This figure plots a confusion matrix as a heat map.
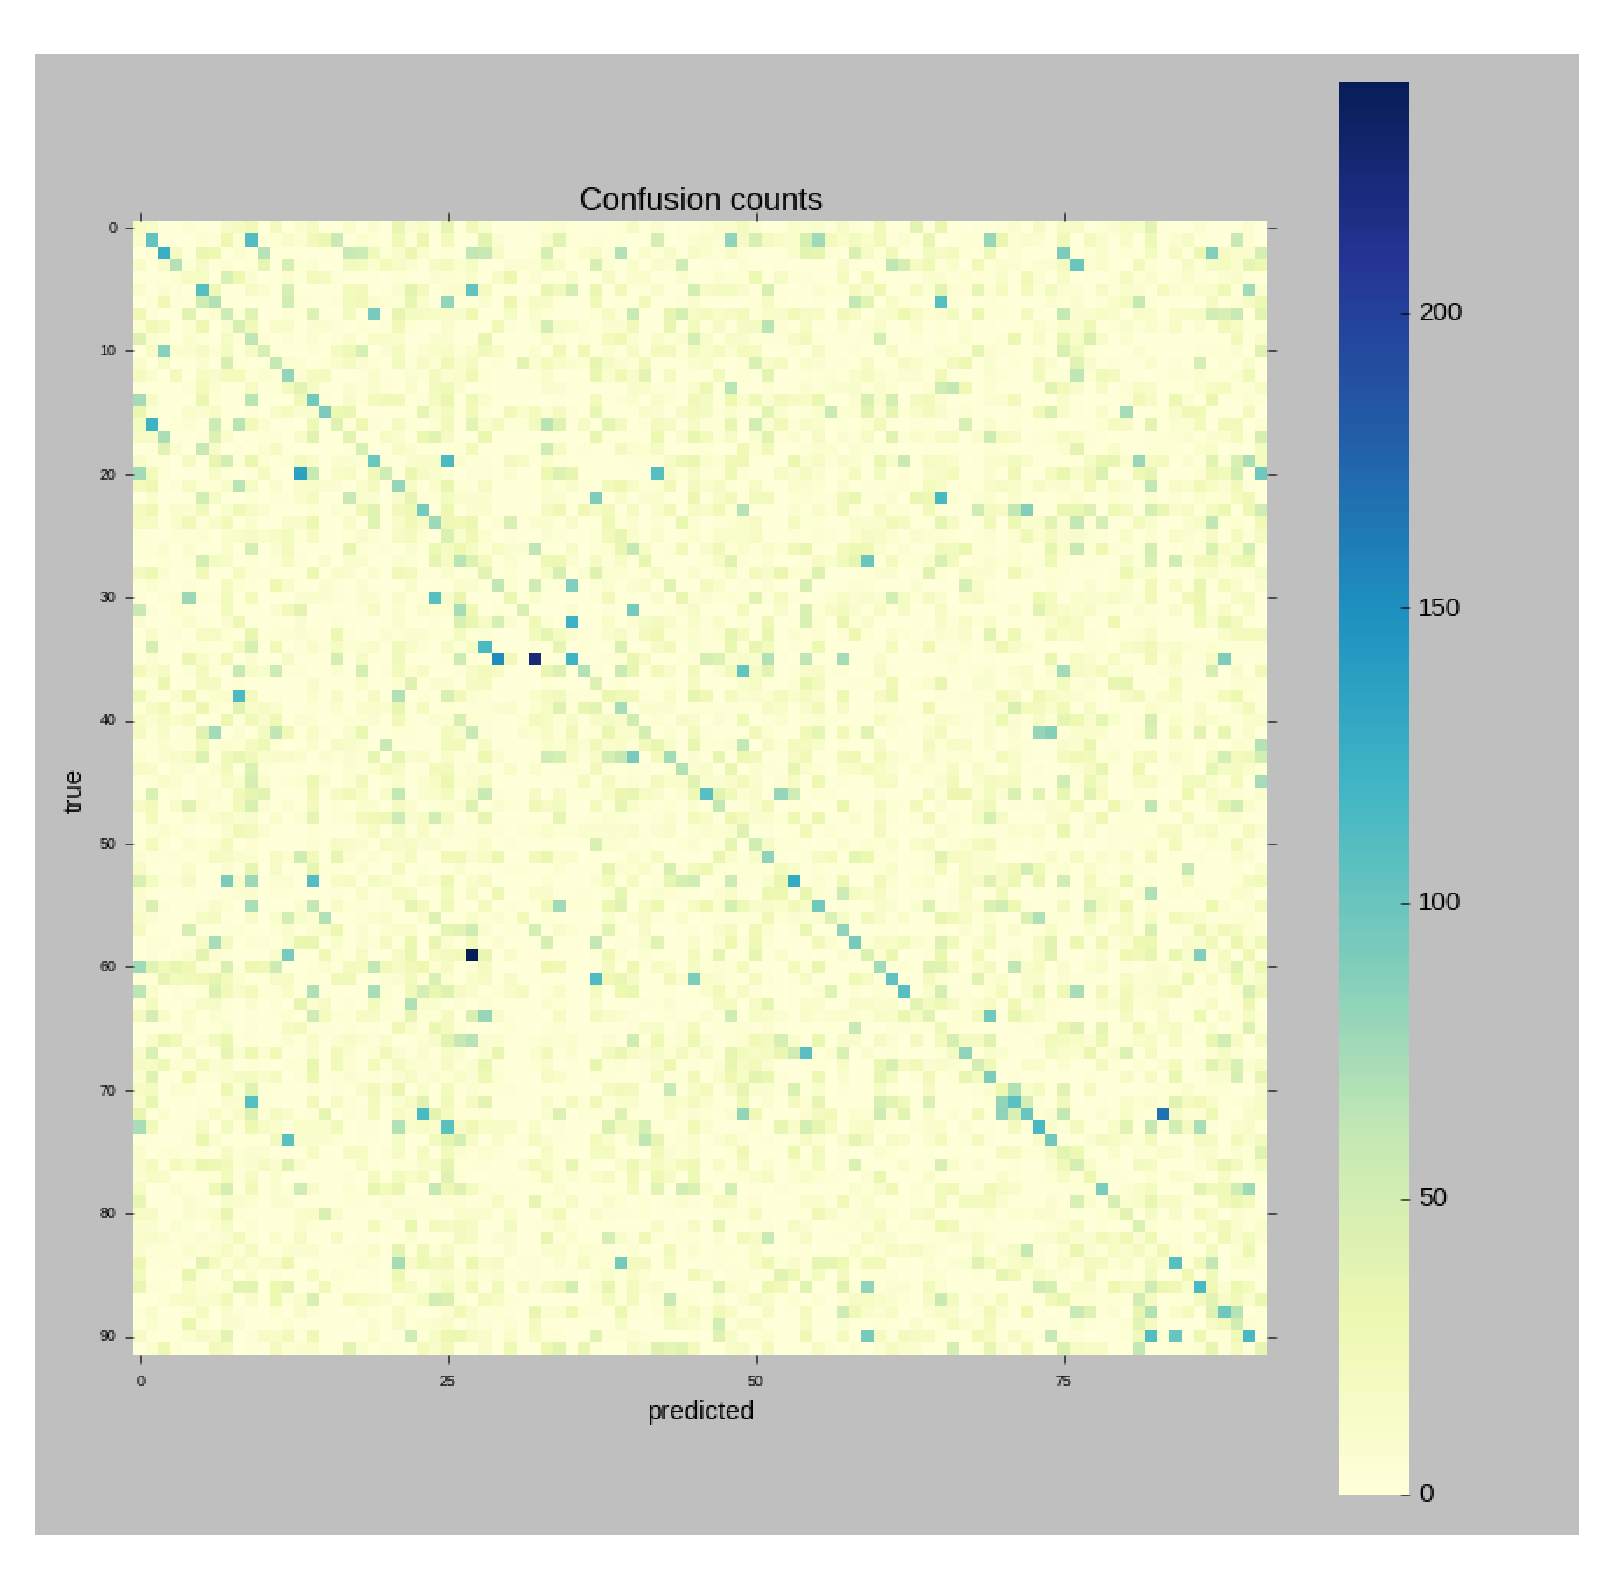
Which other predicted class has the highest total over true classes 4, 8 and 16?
1
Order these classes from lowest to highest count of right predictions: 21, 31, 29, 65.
65, 31, 29, 21
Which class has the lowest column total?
31
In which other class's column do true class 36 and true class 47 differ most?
49
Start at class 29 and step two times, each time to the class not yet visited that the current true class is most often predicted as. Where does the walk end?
32
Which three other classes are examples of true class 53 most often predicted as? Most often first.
14, 7, 9
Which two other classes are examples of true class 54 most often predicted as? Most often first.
82, 57
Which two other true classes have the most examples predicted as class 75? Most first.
2, 36
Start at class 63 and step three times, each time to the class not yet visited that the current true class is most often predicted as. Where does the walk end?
58
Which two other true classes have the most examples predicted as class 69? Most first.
64, 1
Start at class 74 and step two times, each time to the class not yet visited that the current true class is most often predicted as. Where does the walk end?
76
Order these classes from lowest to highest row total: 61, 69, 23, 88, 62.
69, 88, 61, 62, 23
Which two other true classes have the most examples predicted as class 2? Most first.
10, 17
